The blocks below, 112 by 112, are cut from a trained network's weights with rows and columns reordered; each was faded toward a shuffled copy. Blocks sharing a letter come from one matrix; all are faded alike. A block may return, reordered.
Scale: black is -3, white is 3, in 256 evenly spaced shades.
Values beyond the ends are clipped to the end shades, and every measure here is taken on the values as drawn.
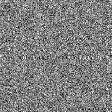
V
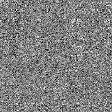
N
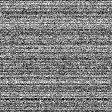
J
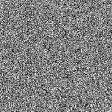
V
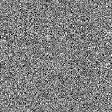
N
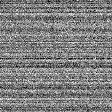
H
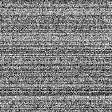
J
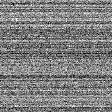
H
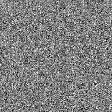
V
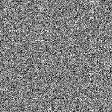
V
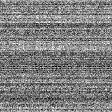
J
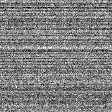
H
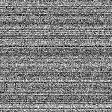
H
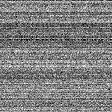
J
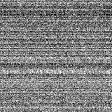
J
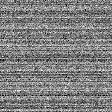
J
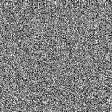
V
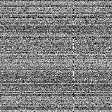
H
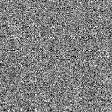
V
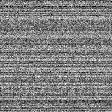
J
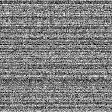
J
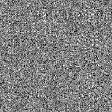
N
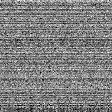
J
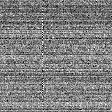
H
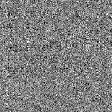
N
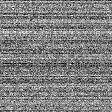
H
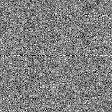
N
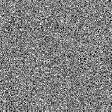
N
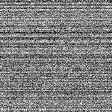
H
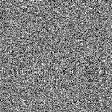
V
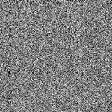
V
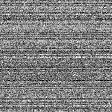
H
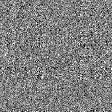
N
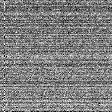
H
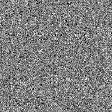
N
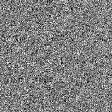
V
